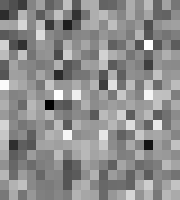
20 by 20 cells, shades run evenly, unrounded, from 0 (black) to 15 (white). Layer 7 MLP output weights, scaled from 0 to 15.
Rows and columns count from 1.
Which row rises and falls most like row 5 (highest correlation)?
1
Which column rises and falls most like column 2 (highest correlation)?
3
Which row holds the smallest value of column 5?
2
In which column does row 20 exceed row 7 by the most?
17
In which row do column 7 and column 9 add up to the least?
8
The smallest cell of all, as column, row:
6, 11
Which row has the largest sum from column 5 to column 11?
10
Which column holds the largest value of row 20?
15
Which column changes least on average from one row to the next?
4
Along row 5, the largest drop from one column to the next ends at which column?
18
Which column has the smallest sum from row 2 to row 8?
9
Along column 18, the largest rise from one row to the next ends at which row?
13
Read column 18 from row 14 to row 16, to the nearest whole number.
10 9 9
